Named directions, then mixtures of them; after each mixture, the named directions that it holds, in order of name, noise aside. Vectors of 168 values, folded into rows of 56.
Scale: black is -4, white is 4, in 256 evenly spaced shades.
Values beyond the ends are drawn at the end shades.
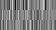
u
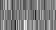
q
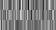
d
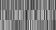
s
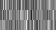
d, q, u.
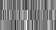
d, q, u.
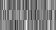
d, q, u.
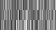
q, s, u.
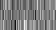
q.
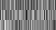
s.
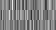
d, u.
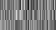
d, s.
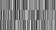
s, u.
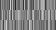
s, u.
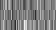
q.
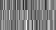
d, q, u.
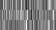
d, q, u.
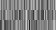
s.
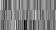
q.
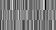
u.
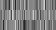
q, u.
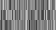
d, s.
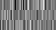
d, u.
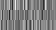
u.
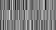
u.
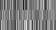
q, u.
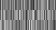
s.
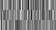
d.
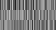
d, s, u.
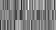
d, s, u.
